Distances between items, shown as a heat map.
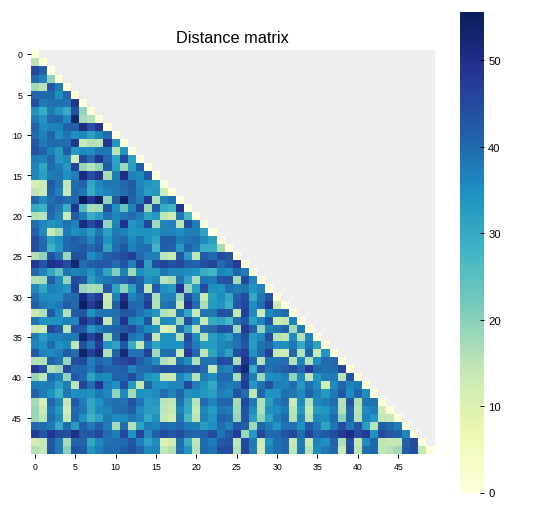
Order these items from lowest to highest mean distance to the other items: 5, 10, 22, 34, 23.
34, 22, 10, 23, 5
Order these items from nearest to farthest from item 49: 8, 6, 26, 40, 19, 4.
40, 4, 19, 8, 6, 26
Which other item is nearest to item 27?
42
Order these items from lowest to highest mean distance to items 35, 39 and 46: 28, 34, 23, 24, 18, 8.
18, 24, 23, 28, 34, 8
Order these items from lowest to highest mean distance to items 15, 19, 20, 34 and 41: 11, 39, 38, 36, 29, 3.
38, 36, 29, 3, 11, 39
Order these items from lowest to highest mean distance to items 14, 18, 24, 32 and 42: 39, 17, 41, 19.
17, 19, 41, 39
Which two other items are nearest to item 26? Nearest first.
47, 14
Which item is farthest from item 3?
26
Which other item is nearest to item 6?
11
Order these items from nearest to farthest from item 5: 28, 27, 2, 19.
27, 2, 28, 19
